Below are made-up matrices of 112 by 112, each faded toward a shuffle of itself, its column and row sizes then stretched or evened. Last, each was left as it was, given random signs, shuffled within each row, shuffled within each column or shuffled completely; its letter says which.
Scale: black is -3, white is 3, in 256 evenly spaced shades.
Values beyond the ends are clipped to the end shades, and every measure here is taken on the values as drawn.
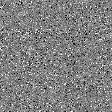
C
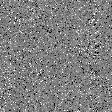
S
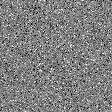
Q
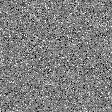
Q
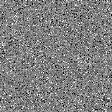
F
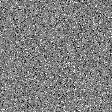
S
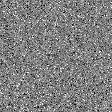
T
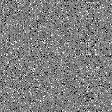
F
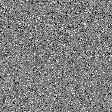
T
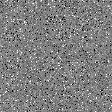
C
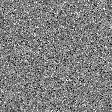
Q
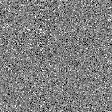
F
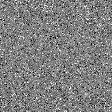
T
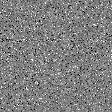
T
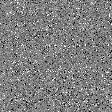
C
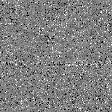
F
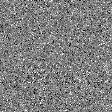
C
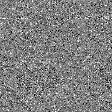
C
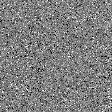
C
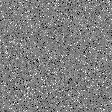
Q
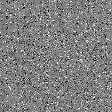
S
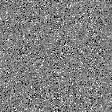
F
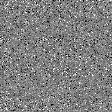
C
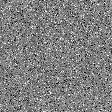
Q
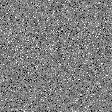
T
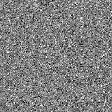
F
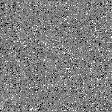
F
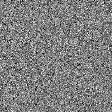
F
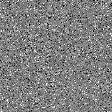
F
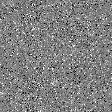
C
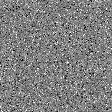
Q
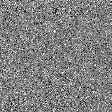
C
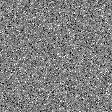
Q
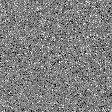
T
